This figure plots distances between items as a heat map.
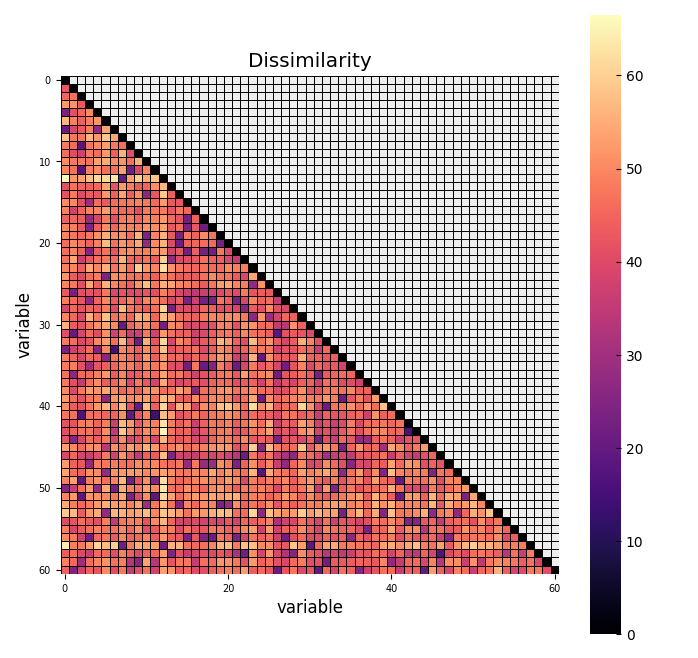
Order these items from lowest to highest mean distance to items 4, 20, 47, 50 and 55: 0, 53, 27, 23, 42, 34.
0, 27, 34, 42, 23, 53
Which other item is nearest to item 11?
41
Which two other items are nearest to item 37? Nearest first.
55, 44
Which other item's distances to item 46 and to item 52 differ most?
58
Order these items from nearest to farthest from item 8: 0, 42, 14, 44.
44, 14, 0, 42
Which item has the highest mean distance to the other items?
12
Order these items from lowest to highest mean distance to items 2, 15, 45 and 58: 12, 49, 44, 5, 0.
49, 5, 44, 0, 12
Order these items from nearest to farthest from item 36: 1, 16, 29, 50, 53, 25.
1, 16, 50, 29, 25, 53
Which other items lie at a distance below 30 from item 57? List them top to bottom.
7, 12, 30
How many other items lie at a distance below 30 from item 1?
5
